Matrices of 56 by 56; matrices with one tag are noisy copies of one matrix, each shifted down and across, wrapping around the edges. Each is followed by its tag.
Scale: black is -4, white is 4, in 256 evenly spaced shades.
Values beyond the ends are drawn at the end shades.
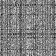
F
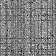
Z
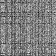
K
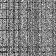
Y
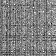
K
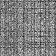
Z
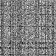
Y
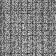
Z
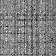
Y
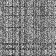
Y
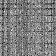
Y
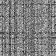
Y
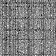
F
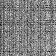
K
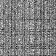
K
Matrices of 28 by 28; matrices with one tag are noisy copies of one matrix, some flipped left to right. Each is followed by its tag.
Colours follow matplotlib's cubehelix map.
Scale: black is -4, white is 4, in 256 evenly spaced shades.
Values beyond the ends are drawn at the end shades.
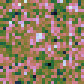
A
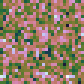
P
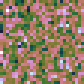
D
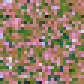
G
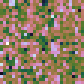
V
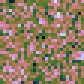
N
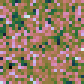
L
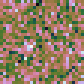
V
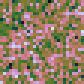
L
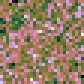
L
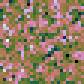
N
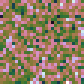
G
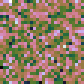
G
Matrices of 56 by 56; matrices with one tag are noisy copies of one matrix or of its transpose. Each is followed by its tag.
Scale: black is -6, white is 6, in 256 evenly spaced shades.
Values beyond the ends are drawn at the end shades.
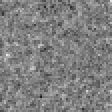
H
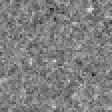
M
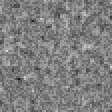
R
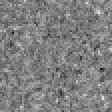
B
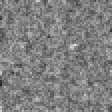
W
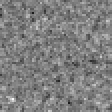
B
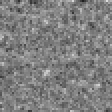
W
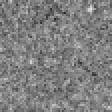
M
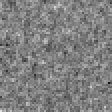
H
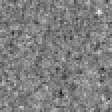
B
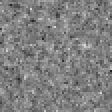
R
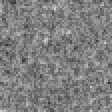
H
